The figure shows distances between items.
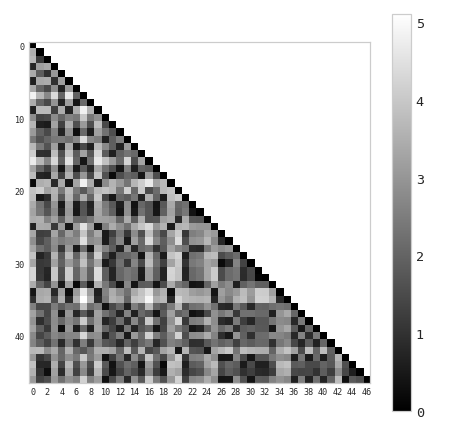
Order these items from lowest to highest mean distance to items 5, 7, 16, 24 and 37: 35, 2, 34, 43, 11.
2, 11, 34, 43, 35
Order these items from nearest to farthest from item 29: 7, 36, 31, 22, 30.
31, 30, 36, 22, 7
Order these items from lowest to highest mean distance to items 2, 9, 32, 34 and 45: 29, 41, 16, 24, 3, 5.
41, 29, 5, 3, 24, 16
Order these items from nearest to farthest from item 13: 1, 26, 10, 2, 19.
10, 26, 1, 2, 19
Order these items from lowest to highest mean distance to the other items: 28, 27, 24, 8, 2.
2, 8, 28, 27, 24
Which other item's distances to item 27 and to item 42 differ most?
20
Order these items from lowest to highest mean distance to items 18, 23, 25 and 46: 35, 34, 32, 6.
6, 32, 34, 35
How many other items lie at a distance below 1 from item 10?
9
